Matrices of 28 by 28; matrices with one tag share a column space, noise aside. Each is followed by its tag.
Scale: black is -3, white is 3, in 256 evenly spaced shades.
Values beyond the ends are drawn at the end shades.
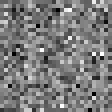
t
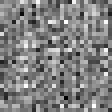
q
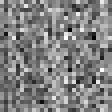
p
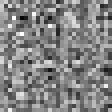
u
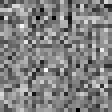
u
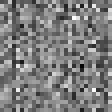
u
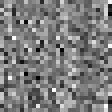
q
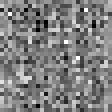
t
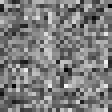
u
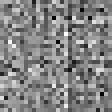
u
